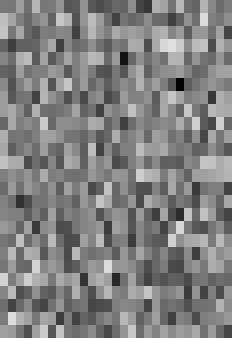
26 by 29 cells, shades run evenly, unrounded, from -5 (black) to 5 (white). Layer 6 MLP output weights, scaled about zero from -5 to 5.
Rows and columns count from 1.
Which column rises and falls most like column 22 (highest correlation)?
23
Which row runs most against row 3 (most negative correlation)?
20
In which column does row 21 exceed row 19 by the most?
14
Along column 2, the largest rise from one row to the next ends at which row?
25
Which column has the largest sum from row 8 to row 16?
28
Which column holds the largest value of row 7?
9
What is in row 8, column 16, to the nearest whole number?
1
